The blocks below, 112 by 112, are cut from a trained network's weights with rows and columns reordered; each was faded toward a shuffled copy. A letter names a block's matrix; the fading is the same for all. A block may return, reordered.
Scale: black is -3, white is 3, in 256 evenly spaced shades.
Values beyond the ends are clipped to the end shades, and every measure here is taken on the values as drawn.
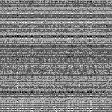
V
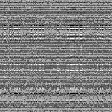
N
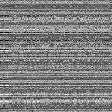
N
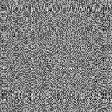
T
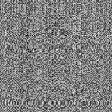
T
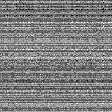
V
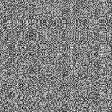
T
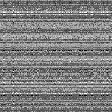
V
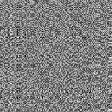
T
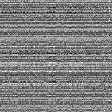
V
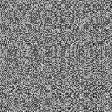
T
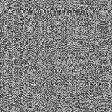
T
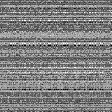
N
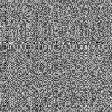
T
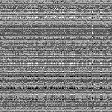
V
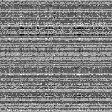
V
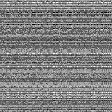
N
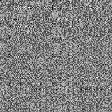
T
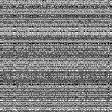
V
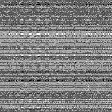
V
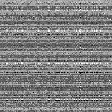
V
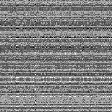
V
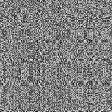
T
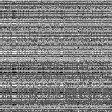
V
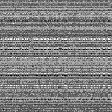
N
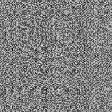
T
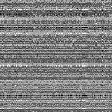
V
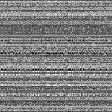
N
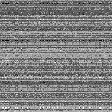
V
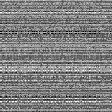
N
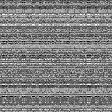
N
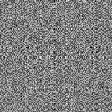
T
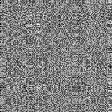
T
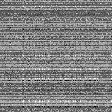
V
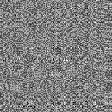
T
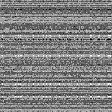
V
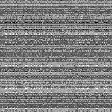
V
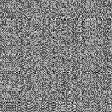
T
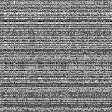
V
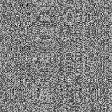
T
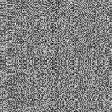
T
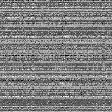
V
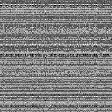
V
